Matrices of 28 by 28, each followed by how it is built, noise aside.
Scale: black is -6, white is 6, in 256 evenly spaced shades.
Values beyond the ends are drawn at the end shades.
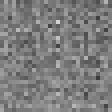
low rank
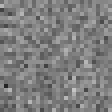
blocks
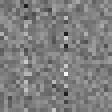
uneven columns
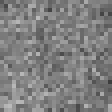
smooth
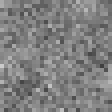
smooth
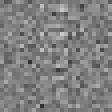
low rank
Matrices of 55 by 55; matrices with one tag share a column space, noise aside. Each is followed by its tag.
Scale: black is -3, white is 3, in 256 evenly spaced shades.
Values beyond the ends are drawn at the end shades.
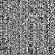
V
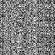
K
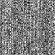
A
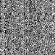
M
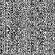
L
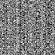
K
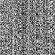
M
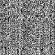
V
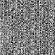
A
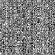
L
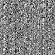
V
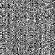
V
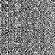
K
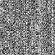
A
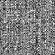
A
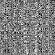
L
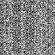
K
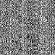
M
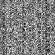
L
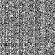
K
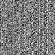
K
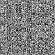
L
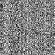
K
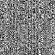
V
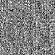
A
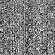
L
